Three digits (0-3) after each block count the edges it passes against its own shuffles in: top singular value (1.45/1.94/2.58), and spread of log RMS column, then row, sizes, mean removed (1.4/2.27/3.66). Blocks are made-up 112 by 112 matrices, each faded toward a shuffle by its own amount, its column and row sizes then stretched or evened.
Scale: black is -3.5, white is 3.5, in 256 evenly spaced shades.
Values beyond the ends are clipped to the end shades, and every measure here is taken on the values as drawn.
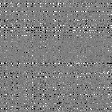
2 2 3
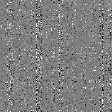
1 3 1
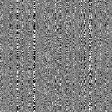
3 3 0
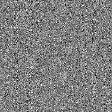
1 2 0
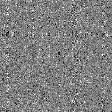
1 2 1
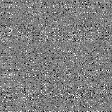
2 1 2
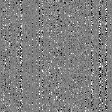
0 3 0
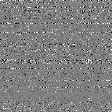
0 1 3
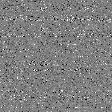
0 0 2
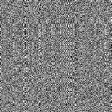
3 2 0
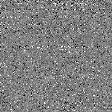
1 1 2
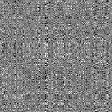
3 2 1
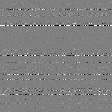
3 0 3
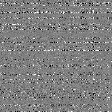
1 1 3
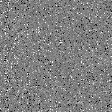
0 2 0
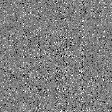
1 2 1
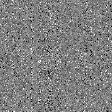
0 2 1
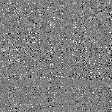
1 2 2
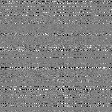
2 1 3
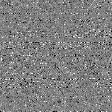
1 0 2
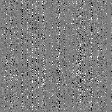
0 3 1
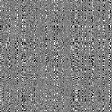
3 3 2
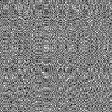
3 0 1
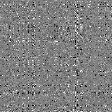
2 2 2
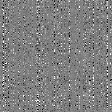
2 3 1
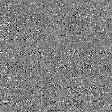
1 1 2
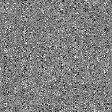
0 2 1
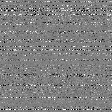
1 0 3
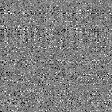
2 0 2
